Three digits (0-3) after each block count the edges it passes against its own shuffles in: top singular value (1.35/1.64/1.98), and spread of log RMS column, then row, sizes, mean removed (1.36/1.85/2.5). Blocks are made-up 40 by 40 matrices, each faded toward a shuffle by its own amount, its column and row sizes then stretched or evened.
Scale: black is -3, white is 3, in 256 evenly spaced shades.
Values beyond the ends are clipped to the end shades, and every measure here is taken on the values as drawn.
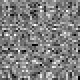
2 0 2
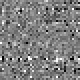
2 1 2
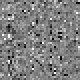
1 2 0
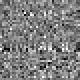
2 1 2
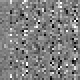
0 3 1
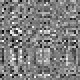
3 2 2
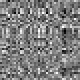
3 3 2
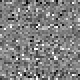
1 1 2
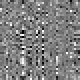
3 3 0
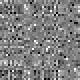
3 1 1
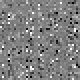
0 3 1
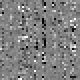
0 3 0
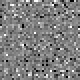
1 0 2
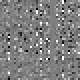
0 3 1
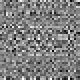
3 1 3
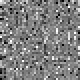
2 2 0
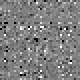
1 2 2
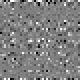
3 2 3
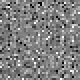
2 1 0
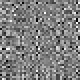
3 2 2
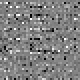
2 2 3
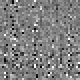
1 2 2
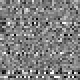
2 0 3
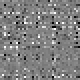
1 2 3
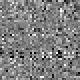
2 1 2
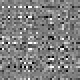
3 2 3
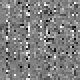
0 3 1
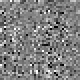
0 2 2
